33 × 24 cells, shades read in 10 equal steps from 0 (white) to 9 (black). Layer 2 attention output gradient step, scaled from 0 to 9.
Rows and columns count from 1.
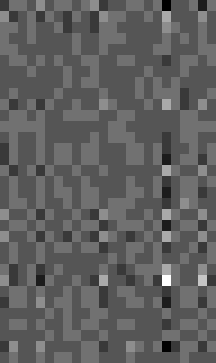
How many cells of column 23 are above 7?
1
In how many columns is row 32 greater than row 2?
11
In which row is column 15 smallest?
32
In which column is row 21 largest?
19
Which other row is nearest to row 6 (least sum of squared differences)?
30
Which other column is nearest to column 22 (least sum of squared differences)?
10
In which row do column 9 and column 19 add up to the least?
26
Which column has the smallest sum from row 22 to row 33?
23
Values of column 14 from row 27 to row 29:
5 6 6
